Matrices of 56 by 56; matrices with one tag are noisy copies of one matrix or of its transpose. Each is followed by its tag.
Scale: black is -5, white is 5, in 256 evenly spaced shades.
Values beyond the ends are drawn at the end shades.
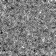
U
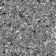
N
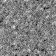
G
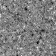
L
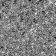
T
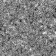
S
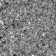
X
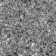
S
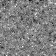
T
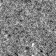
S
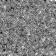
U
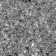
S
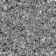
U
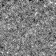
T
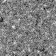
G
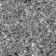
S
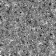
U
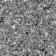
G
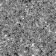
S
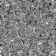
U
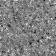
L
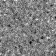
L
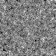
U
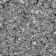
X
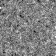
N
